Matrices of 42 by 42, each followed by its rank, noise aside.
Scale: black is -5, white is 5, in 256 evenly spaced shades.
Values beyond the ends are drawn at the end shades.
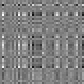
one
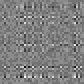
one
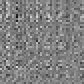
three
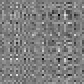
three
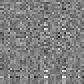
three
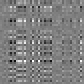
one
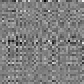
three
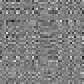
three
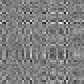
one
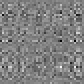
three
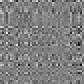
three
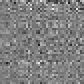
four
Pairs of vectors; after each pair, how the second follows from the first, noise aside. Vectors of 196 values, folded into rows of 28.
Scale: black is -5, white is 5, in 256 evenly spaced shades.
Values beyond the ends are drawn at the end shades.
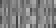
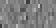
reversed, negated, partly zeroed.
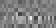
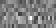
copied.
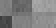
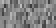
shuffled.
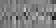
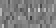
reversed, negated, partly zeroed.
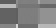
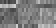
copied.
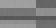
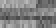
copied.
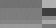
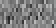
shuffled.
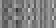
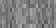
wrapped around, negated, shrunk.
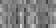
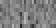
negated, partly zeroed.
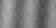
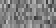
shuffled.
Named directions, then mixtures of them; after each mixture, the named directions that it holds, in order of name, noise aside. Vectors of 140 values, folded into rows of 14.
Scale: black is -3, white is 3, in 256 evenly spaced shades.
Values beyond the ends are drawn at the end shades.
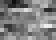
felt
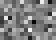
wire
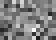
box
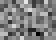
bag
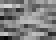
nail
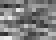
nail.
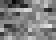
felt.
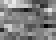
felt.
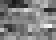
felt.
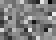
wire.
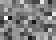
wire.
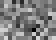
box.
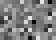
wire.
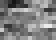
felt.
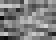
nail.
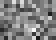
box.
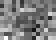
box, nail.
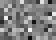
wire.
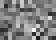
box.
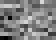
nail, wire.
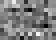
bag, felt.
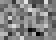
bag.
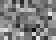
box.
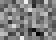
bag.
